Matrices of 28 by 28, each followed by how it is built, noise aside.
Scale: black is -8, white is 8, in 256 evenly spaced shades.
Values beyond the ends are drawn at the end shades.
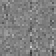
uneven columns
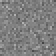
diagonal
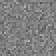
noise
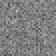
noise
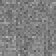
blocks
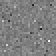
sparse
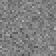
noise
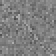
banded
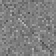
diagonal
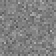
noise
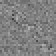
banded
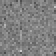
uneven columns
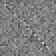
diagonal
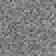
noise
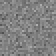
noise
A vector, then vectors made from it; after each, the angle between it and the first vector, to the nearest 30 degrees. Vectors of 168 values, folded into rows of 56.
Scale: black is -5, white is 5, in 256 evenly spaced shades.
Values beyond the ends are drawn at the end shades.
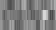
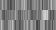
30 degrees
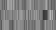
150 degrees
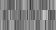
30 degrees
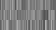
120 degrees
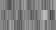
30 degrees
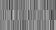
90 degrees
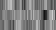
150 degrees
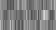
30 degrees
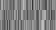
60 degrees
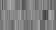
150 degrees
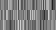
120 degrees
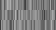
120 degrees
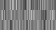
120 degrees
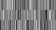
120 degrees
